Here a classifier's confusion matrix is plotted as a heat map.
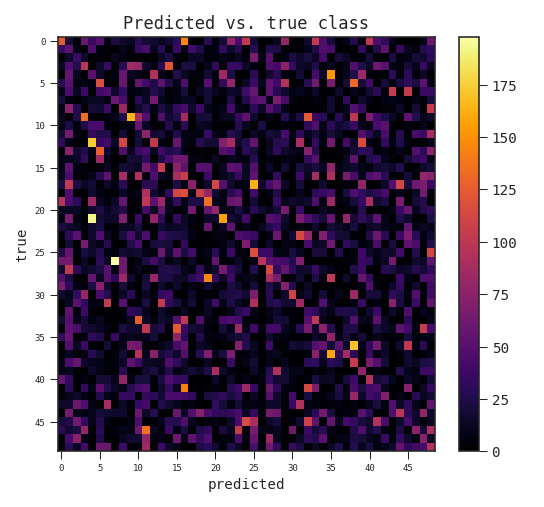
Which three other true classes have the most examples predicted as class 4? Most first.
21, 12, 19
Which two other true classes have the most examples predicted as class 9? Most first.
3, 36
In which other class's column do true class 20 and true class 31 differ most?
6
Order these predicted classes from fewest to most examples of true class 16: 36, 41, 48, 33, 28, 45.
36, 45, 28, 41, 48, 33
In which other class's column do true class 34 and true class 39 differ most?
15
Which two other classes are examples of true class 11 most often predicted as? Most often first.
48, 1
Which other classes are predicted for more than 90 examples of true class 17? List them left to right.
1, 20, 25, 44
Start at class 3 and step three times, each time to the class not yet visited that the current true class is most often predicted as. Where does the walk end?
38
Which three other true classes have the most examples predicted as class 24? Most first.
45, 0, 41
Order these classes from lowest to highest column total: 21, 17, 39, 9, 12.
17, 9, 21, 12, 39
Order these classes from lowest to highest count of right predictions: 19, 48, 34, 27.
34, 48, 27, 19
